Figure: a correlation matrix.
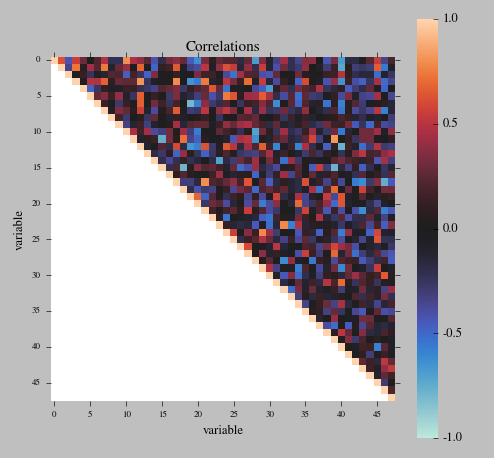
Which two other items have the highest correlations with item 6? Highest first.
12, 3
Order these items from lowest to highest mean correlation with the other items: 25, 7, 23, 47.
47, 23, 25, 7
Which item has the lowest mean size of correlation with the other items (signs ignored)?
8
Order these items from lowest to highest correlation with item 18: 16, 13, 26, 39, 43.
16, 26, 13, 43, 39
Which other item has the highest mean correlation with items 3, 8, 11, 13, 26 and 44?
39
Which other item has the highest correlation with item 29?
24
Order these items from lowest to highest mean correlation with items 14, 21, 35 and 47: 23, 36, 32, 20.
20, 23, 32, 36
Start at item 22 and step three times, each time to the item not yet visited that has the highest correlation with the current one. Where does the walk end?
15
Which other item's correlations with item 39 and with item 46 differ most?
27
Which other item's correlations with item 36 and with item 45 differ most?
25
